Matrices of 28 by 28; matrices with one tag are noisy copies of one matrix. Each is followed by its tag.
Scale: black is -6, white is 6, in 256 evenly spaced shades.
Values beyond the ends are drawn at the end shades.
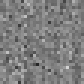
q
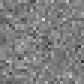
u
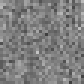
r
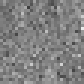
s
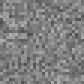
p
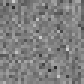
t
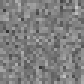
q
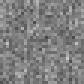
r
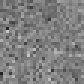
s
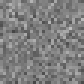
p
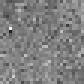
s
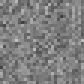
t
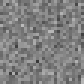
t
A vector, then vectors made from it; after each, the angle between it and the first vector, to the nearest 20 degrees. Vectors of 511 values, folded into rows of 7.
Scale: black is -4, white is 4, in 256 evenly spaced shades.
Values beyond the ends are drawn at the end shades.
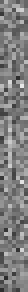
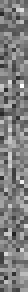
20 degrees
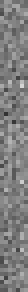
40 degrees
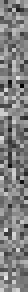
160 degrees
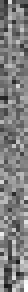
80 degrees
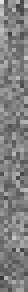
120 degrees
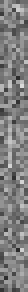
20 degrees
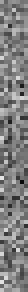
140 degrees
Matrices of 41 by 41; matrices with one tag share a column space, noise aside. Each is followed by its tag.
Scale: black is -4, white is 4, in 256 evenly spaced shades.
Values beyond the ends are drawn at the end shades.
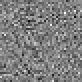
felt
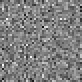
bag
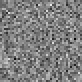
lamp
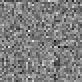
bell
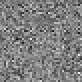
lamp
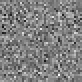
felt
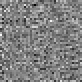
bag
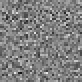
felt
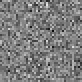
bell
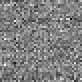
bag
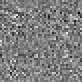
felt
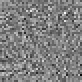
felt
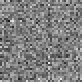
bag
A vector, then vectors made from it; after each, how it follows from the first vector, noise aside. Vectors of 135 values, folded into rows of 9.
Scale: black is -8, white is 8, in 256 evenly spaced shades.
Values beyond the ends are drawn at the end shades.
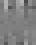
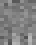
reversed.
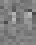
wrapped around.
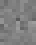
wrapped around, shrunk.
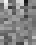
scaled up.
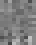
reversed.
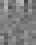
copied.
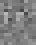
wrapped around.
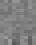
reversed, negated, shrunk.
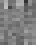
copied.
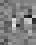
wrapped around, scaled up.
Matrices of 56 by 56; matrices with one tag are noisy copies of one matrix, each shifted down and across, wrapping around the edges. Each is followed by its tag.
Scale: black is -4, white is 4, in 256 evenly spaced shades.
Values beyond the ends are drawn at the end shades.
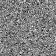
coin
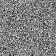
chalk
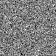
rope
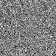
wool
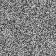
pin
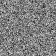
wool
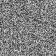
chalk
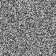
coin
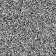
wool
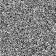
coin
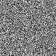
rope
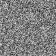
pin
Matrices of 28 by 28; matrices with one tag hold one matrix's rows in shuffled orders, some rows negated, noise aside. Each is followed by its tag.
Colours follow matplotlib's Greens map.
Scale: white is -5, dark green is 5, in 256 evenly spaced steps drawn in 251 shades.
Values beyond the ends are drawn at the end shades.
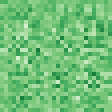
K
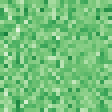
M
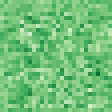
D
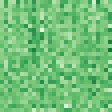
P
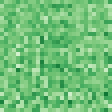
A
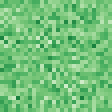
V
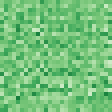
A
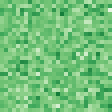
K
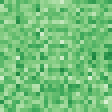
A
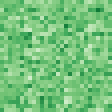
D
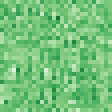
V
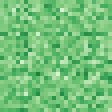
K
